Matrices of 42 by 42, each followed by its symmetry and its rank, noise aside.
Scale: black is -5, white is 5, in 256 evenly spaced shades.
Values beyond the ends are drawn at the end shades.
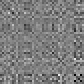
symmetric, rank three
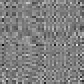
no symmetry, rank four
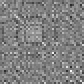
symmetric, rank four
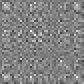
symmetric, rank three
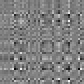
symmetric, rank two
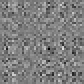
no symmetry, rank four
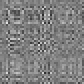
no symmetry, rank three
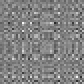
symmetric, rank two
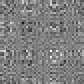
symmetric, rank four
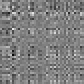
no symmetry, rank two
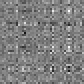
no symmetry, rank three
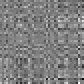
antisymmetric, rank two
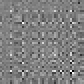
symmetric, rank two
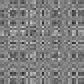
symmetric, rank two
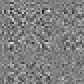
antisymmetric, rank four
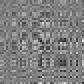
symmetric, rank two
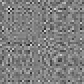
symmetric, rank four
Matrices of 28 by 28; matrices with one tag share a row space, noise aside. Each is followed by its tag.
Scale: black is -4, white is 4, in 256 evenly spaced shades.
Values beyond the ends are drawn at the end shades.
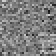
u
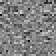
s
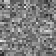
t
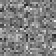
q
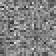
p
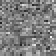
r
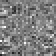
t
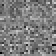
q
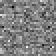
q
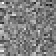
t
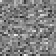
s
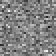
s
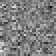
t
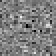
r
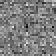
q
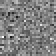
p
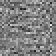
r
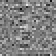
r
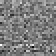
q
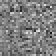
r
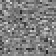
s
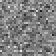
s
